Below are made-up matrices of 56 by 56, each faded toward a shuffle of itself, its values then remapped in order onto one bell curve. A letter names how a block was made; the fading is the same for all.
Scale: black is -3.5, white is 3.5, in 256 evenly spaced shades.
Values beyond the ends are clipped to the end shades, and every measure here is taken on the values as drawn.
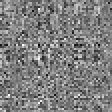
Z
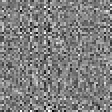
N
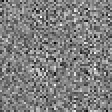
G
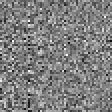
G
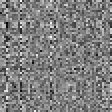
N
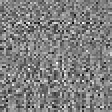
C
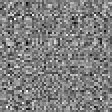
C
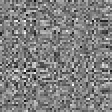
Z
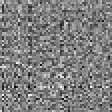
Z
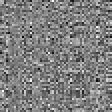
N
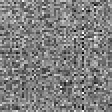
G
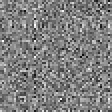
G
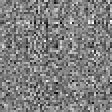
G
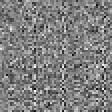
Z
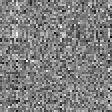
G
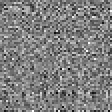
C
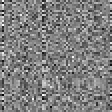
N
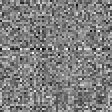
C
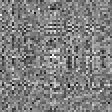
Z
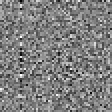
G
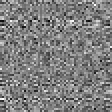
C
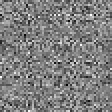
C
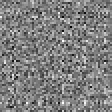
G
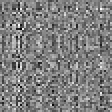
N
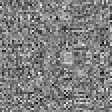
G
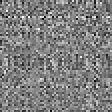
Z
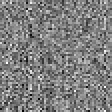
G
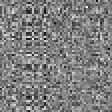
N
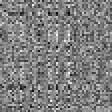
N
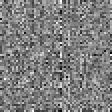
Z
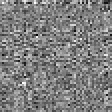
C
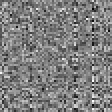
N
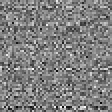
C
